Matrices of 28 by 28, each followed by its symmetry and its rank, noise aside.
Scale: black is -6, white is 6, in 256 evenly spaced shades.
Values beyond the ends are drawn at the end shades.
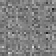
antisymmetric, rank four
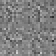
antisymmetric, rank four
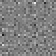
antisymmetric, rank four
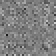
antisymmetric, rank four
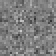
no symmetry, rank five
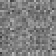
no symmetry, rank four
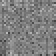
no symmetry, rank six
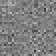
no symmetry, rank five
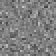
antisymmetric, rank six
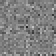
no symmetry, rank four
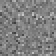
antisymmetric, rank six
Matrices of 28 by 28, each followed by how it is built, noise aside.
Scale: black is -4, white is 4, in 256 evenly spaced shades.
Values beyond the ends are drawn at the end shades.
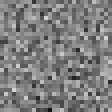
noise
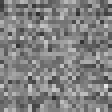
blocks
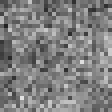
smooth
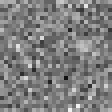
noise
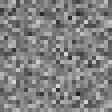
repeating rows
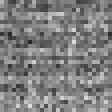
blocks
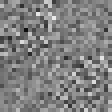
block diagonal
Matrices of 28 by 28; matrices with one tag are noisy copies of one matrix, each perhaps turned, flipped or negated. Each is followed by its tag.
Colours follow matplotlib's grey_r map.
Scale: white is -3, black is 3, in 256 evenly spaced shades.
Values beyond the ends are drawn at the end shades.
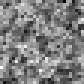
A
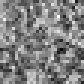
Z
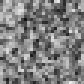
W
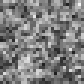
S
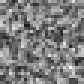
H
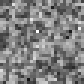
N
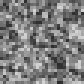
S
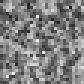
Z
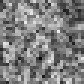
W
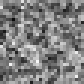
A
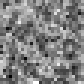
A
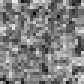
N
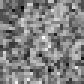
W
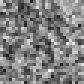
W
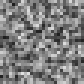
H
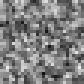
S
